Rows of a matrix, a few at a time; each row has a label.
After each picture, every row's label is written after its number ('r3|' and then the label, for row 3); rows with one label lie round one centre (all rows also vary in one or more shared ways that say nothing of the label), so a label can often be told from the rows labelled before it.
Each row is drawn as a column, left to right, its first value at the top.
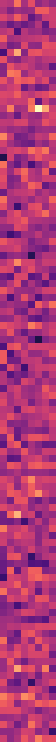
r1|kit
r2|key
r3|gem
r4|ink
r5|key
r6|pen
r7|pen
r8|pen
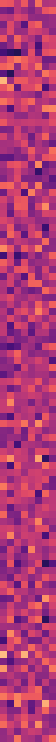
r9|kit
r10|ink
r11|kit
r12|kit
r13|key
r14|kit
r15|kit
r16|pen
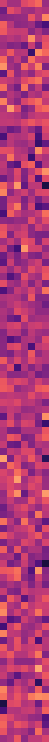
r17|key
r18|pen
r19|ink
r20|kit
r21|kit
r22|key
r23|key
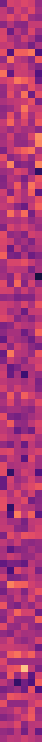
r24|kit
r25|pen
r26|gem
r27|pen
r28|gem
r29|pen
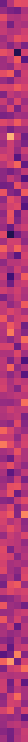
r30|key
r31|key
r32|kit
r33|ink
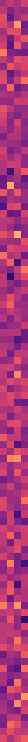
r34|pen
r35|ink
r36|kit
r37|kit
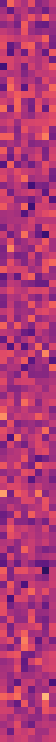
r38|key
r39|kit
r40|key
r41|ink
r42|ink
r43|key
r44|kit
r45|pen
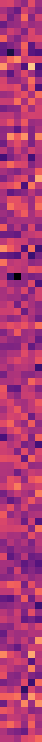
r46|kit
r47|kit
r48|key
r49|pen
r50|kit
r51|ink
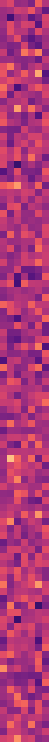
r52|pen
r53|kit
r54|ink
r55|gem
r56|pen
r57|gem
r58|ink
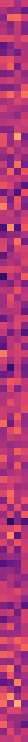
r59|kit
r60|ink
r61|kit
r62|ink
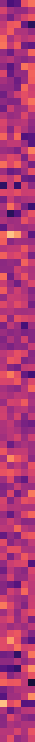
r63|kit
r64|ink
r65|ink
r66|ink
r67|key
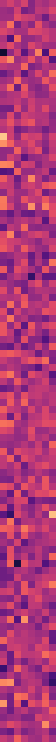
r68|kit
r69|pen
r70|kit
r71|ink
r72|key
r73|gem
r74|kit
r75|gem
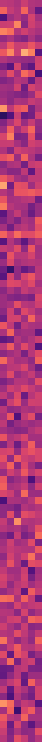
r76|gem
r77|gem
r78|pen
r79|gem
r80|gem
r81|ink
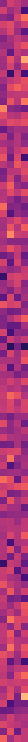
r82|pen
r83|ink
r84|pen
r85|key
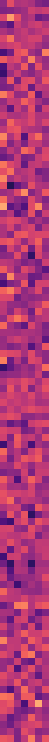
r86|ink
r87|kit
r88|key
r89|key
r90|pen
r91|kit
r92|pen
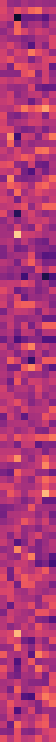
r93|pen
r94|gem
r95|ink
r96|pen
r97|pen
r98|pen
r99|key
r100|key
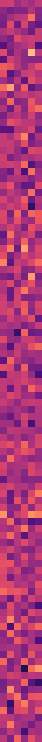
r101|ink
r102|key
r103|ink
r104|kit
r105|gem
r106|ink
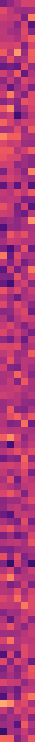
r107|pen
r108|pen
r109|gem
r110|kit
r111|key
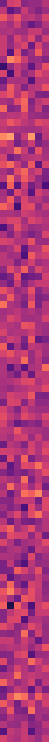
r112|pen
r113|ink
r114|key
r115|key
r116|ink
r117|key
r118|kit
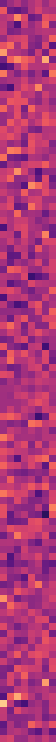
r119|gem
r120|key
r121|key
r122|key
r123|pen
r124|pen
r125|pen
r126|kit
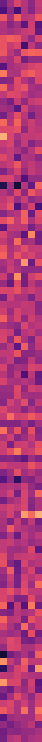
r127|key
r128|ink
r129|kit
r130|ink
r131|key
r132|gem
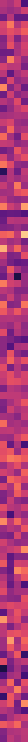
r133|kit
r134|kit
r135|key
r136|ink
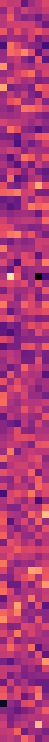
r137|ink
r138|gem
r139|key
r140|pen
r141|ink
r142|key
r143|ink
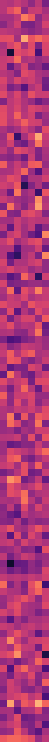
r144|pen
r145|kit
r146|pen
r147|kit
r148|pen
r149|kit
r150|ink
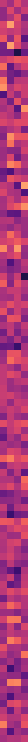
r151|kit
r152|pen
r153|kit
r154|pen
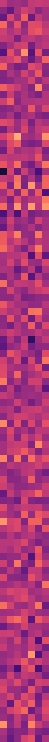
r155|kit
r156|key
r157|gem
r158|gem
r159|kit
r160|key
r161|gem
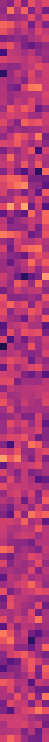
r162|ink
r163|pen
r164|gem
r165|pen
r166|key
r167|kit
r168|ink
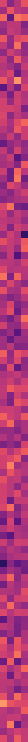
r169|kit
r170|kit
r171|gem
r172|kit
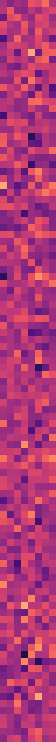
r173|gem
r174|pen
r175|kit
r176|key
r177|gem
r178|ink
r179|gem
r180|gem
